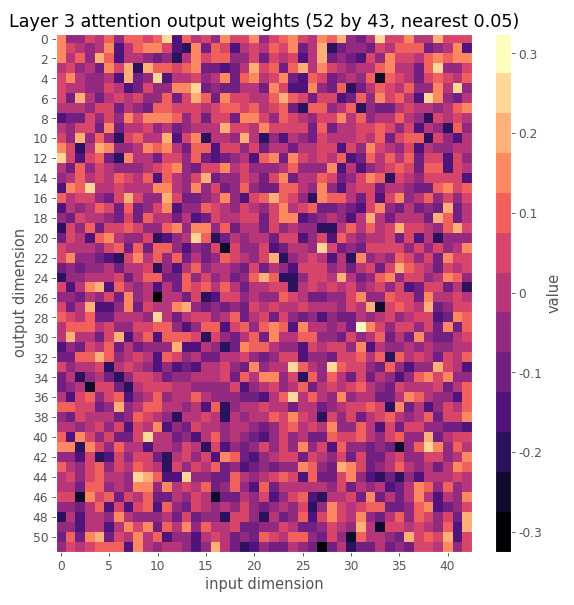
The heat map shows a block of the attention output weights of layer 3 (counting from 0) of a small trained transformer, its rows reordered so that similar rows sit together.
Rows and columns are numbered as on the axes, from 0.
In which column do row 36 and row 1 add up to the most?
24
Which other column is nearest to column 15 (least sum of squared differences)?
18
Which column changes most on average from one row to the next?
10
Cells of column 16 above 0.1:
1
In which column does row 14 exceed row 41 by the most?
15
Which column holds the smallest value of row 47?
26
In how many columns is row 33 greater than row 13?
19
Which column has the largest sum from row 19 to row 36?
31
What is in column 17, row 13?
0.15
